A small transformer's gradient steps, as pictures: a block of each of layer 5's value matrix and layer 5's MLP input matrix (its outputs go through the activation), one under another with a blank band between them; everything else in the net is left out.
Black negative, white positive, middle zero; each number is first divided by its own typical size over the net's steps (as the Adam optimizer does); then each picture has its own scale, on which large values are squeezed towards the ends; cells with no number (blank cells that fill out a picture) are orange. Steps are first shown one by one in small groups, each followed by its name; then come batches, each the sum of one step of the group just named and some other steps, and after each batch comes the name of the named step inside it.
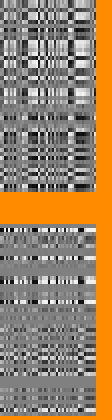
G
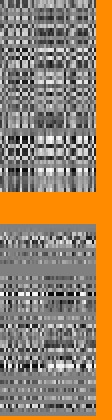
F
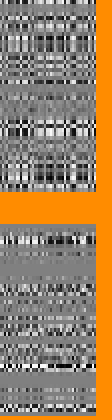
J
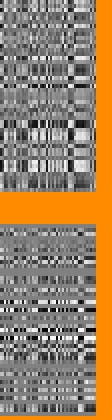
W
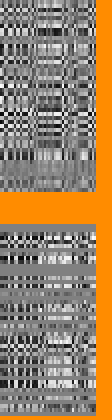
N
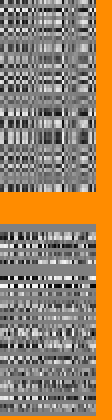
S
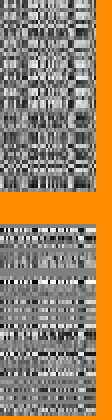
G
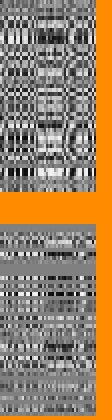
F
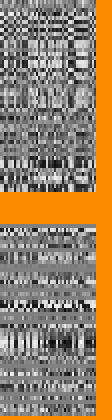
G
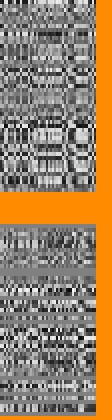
W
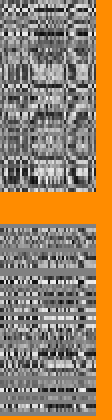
F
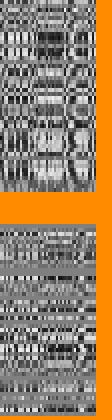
W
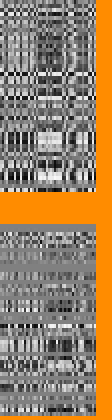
F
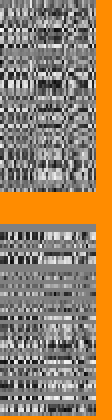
N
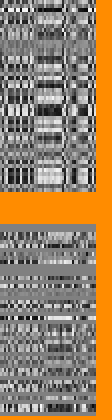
S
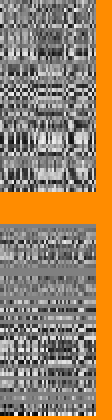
W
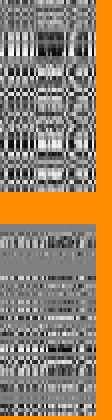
J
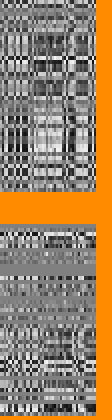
J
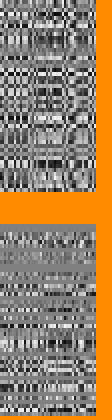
J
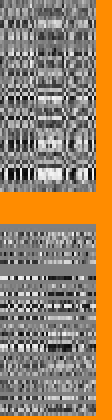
F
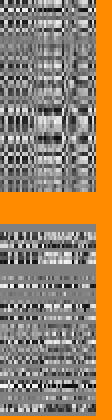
S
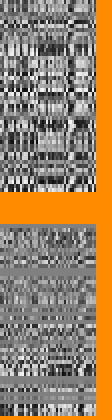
J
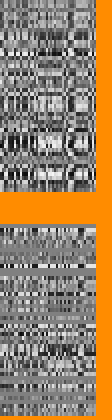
F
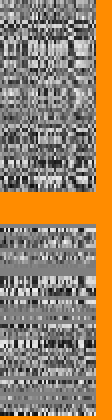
G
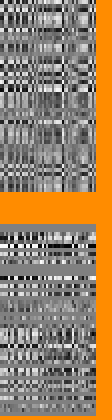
S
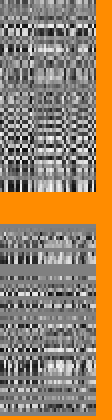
F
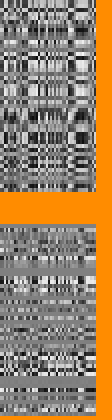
G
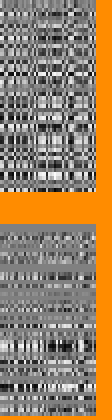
N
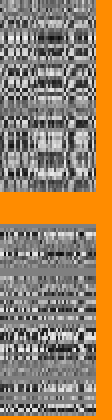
W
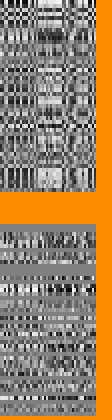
S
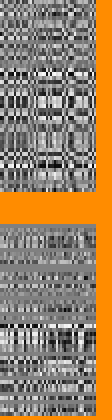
S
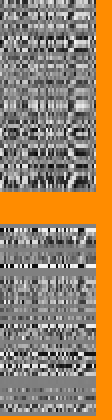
J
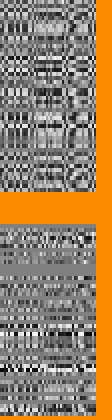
J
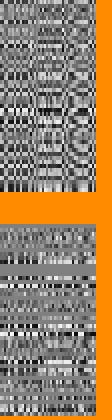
S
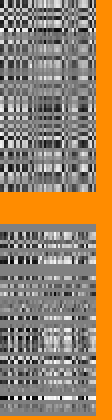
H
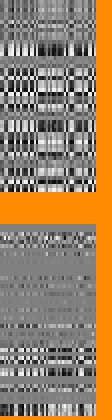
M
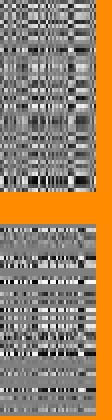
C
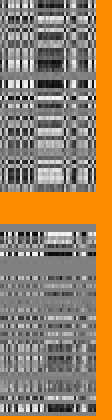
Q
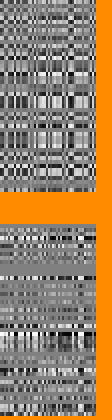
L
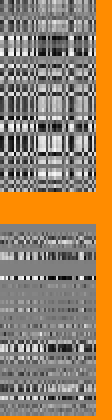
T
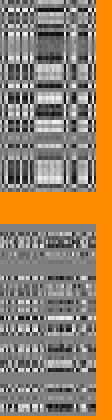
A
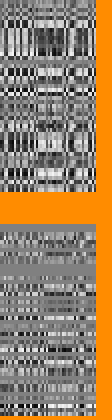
M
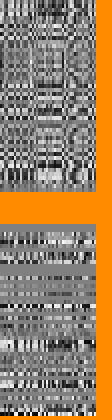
Q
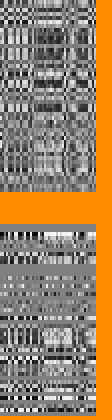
H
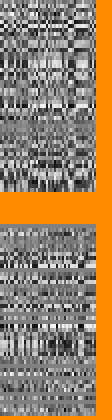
C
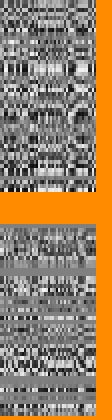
M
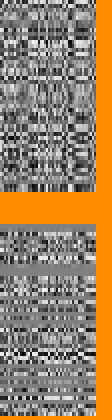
H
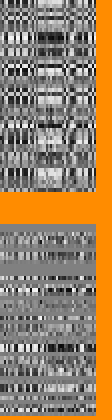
T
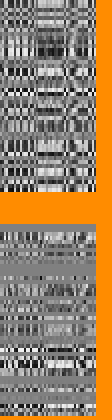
M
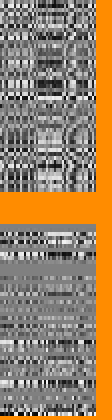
Q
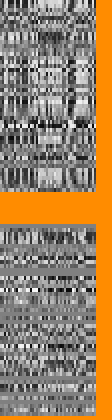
T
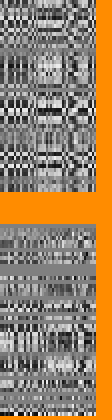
L
